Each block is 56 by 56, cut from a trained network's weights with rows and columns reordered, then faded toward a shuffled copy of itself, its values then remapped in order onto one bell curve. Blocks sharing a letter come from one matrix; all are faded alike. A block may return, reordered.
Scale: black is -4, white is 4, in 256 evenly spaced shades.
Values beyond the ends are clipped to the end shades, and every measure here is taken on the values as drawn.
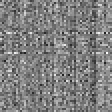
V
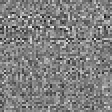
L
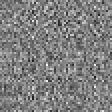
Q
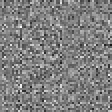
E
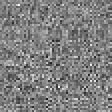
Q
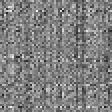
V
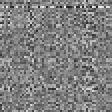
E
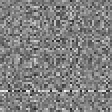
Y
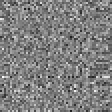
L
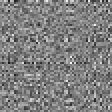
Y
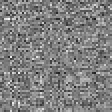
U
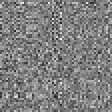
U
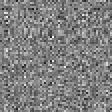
U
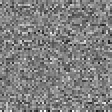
L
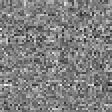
L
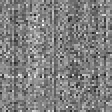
V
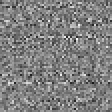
L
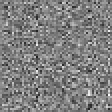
Q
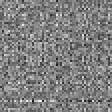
Y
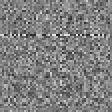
Y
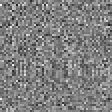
U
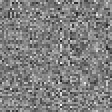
U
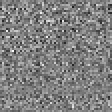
L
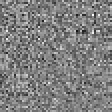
U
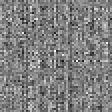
V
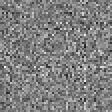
L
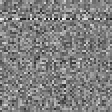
Y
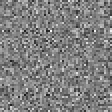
U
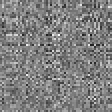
Y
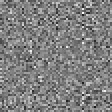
U
